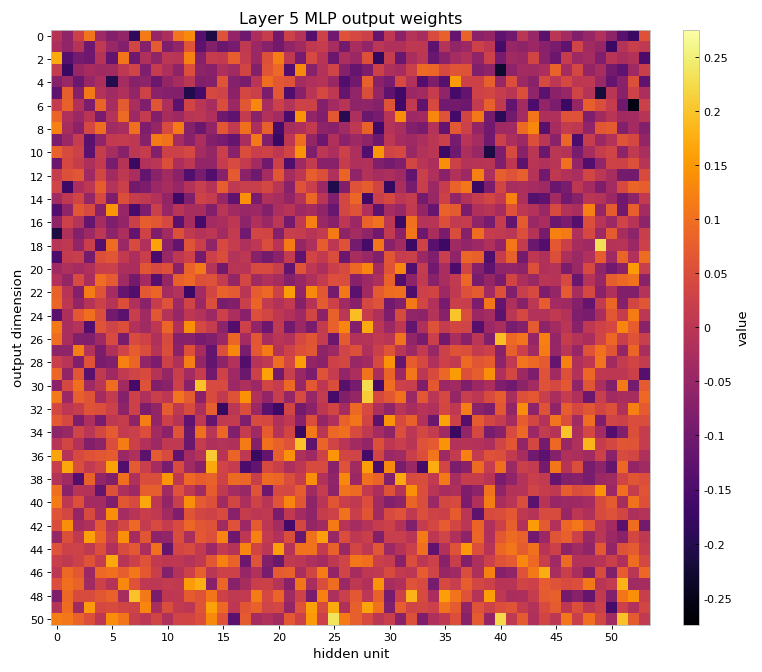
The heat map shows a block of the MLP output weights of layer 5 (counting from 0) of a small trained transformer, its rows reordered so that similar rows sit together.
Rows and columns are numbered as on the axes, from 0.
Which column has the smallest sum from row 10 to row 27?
47
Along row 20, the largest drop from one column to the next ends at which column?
32
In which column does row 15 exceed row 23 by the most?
48
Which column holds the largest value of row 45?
5
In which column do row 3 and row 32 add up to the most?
37
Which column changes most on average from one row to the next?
0
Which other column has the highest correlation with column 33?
29
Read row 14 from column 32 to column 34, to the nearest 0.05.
0 -0.1 -0.05
